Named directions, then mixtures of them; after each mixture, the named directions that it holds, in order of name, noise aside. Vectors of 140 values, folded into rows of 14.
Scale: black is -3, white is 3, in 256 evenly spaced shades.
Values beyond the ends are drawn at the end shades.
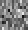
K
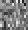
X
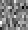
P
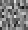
K, P.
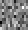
P.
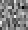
K, P.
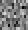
K, P, X.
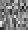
P, X.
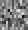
K.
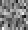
K, X.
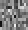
K, P, X.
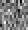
K, X.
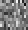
X.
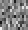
P.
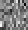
P, X.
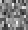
K, P, X.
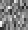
P, X.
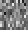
X.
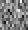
K, X.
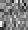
P, X.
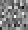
K, P.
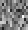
K, P.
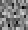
K, P, X.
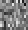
X.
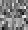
K, X.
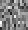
K, P, X.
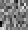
P, X.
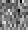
K, X.
